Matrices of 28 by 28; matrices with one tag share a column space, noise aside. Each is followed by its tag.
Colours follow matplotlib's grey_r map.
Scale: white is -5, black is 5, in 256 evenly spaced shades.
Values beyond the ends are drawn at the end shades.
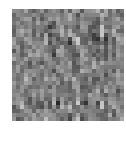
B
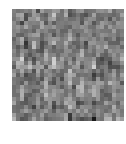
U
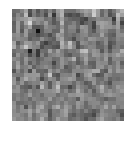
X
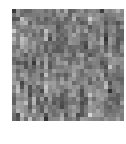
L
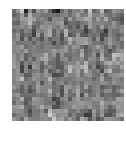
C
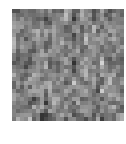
L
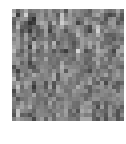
X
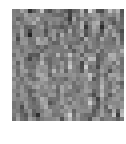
C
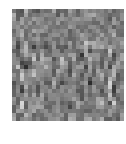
U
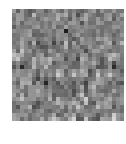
U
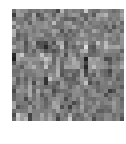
U
